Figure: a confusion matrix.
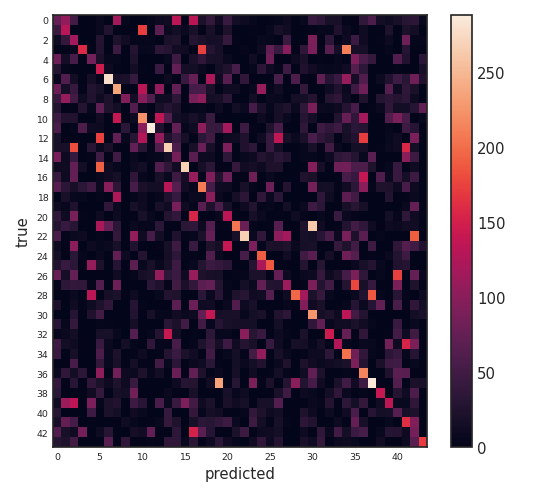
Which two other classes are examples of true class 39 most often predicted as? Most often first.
2, 1
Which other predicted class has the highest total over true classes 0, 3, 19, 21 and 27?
30
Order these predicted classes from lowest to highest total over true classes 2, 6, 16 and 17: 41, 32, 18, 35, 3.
3, 32, 35, 41, 18
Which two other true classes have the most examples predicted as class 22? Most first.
32, 21
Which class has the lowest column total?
8
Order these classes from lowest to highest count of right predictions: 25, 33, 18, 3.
18, 33, 3, 25
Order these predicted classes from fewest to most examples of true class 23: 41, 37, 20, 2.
37, 41, 2, 20
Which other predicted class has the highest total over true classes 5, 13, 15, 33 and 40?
41
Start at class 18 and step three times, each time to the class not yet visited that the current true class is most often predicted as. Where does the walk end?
12
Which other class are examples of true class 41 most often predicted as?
42
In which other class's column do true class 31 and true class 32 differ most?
13
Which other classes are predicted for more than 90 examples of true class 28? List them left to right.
4, 29, 37
